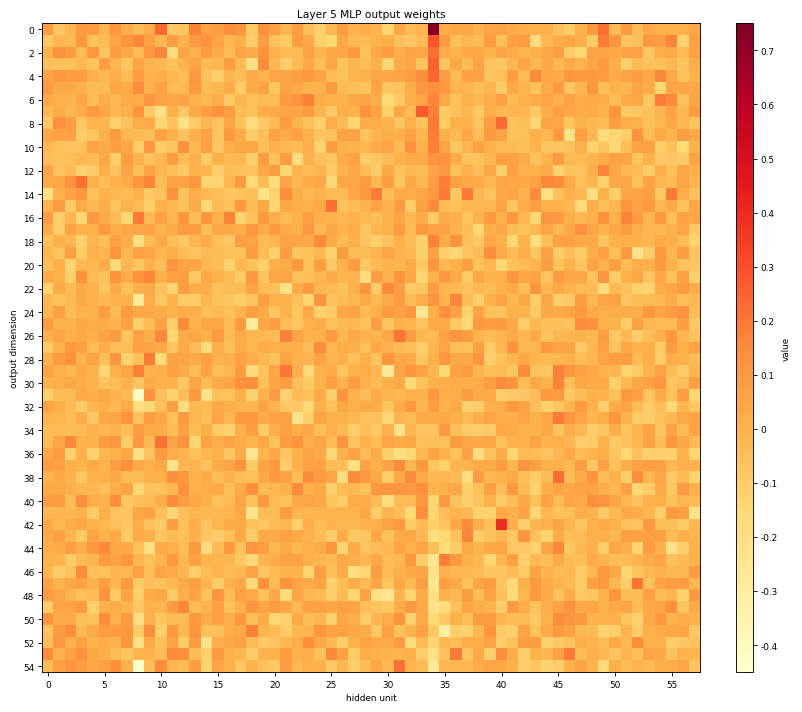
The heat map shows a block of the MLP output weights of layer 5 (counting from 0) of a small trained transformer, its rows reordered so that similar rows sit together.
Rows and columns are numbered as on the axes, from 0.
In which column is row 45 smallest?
34
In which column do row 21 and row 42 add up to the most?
40
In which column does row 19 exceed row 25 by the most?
18
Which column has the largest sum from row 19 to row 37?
9
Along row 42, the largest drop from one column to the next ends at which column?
41
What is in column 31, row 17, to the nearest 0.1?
0.1
